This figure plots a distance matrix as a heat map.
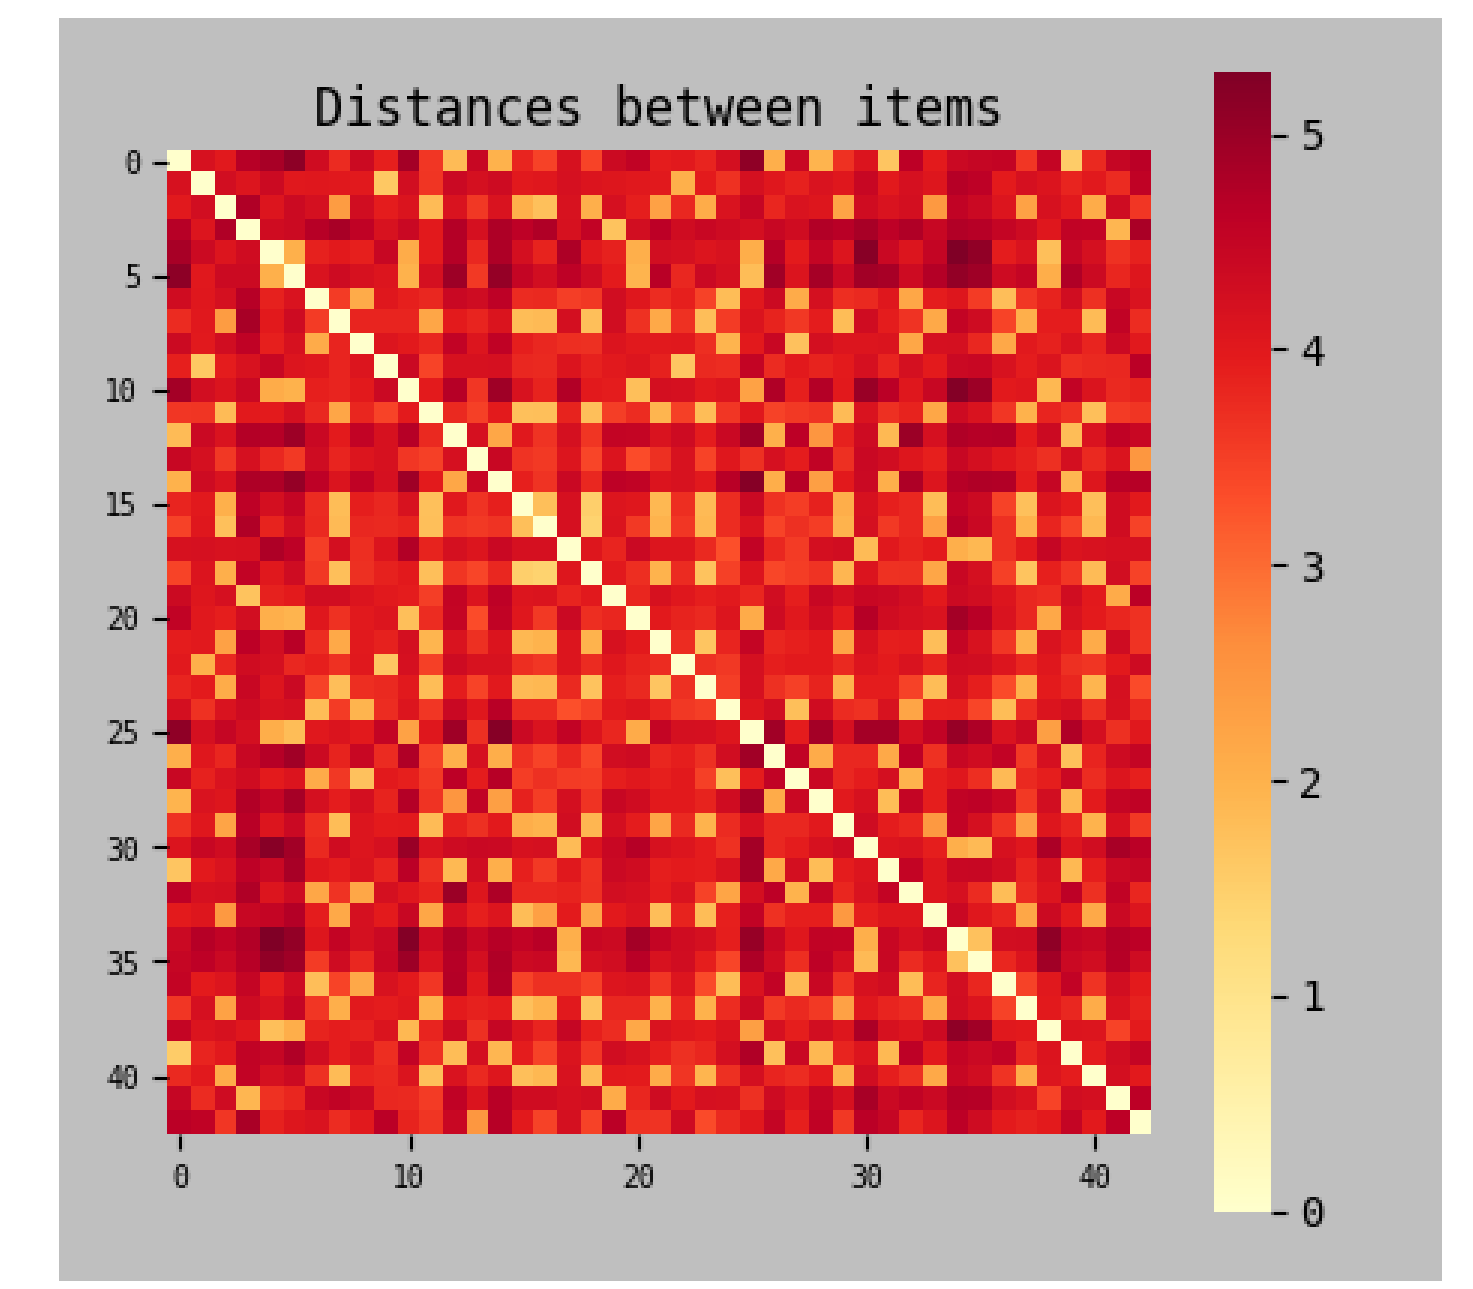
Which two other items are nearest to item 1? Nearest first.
9, 22
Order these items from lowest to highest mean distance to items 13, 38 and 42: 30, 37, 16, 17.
16, 37, 17, 30
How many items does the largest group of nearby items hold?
12
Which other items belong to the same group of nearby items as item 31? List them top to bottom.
0, 12, 14, 26, 28, 39
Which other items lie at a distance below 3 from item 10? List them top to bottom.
4, 5, 20, 25, 38
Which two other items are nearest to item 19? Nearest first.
3, 41
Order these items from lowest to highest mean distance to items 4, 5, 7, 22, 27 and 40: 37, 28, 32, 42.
37, 32, 42, 28
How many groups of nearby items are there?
8
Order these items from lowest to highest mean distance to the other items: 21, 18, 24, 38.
18, 21, 24, 38
